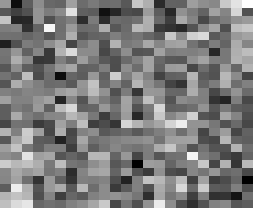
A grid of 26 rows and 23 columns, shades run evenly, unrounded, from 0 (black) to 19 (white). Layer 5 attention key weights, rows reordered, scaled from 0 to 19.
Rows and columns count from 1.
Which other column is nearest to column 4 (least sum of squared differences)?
9
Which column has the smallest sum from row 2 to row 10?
10
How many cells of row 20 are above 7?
17
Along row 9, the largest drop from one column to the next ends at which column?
18
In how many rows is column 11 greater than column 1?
7
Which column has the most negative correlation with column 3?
22
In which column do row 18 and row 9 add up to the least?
20
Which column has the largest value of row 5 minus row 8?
16
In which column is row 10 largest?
11
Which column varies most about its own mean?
23
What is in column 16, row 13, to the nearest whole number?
6
